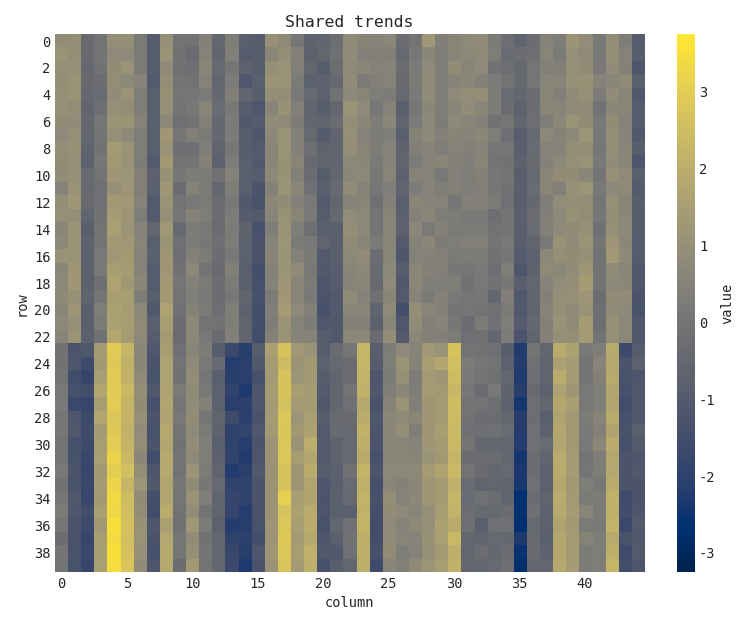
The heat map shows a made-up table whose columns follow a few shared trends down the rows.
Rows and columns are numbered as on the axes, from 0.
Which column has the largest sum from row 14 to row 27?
4
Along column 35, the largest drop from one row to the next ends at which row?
23
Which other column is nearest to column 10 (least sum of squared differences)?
6
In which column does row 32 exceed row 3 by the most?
19
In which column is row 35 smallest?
35
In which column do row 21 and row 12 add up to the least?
15
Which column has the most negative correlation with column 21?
27
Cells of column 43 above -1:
23
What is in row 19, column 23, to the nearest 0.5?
0.5
